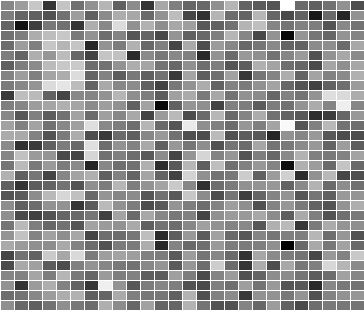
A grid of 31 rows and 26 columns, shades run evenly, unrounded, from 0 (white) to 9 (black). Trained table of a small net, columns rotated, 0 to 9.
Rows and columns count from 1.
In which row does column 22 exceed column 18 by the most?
18
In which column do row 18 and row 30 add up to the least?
14
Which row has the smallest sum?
13
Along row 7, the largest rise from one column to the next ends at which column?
7
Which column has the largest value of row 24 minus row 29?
8
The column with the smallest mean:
5
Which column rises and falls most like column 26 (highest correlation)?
4
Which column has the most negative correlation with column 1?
26
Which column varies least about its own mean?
17
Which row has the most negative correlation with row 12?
11
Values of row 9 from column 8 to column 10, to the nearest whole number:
3 4 4
